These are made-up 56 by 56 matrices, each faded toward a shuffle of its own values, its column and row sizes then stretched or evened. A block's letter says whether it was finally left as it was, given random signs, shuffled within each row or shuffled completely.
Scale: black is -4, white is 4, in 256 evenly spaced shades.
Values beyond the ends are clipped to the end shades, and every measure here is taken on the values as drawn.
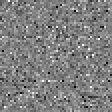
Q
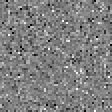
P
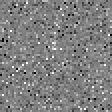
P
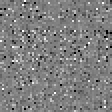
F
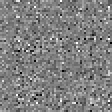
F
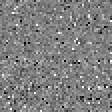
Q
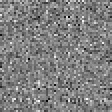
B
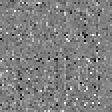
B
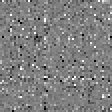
B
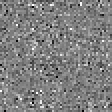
F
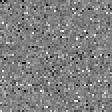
Q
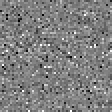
Q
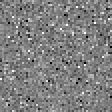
P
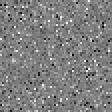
P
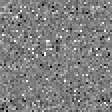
Q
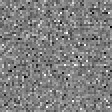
Q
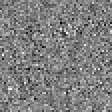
Q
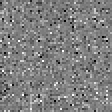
F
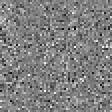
B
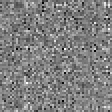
B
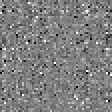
B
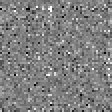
F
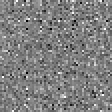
B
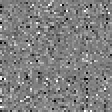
B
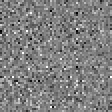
B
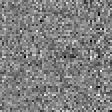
B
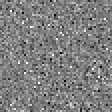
P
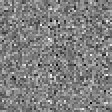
F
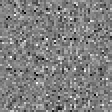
B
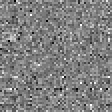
B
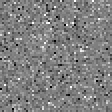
P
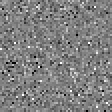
Q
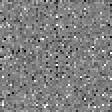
F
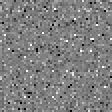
Q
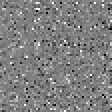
B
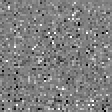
F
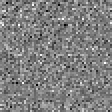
Q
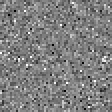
P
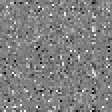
F
